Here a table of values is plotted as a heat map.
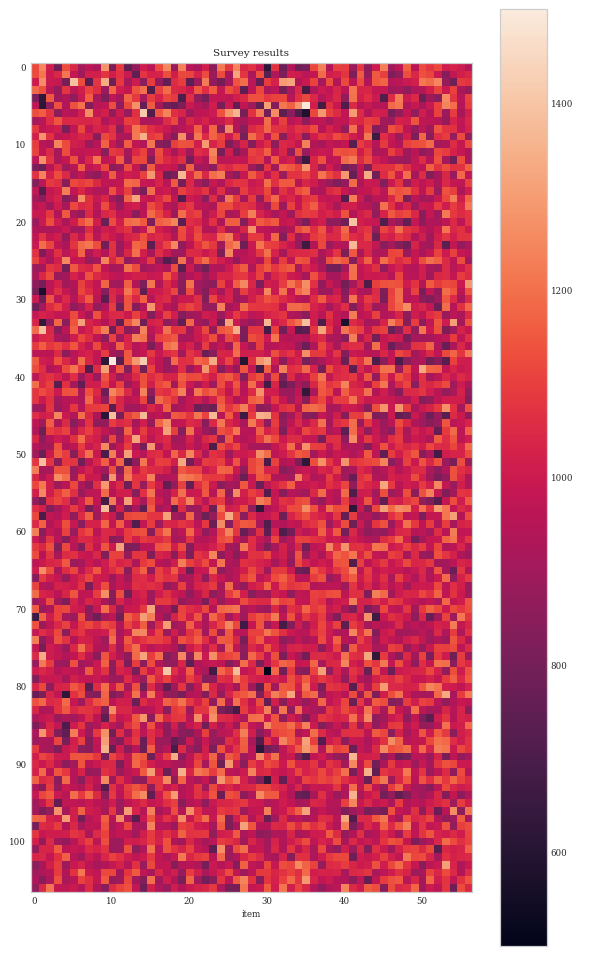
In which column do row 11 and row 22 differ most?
24
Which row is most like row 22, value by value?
40
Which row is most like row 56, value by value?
50
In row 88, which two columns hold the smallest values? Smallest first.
29, 18
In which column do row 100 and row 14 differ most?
19
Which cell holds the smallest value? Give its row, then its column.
78, 30
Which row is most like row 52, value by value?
74
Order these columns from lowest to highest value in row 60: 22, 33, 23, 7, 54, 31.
33, 22, 23, 31, 7, 54
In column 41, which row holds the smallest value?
57
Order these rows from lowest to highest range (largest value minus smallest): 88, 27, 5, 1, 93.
27, 93, 1, 88, 5
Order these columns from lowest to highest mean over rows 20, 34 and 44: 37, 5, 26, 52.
52, 5, 37, 26
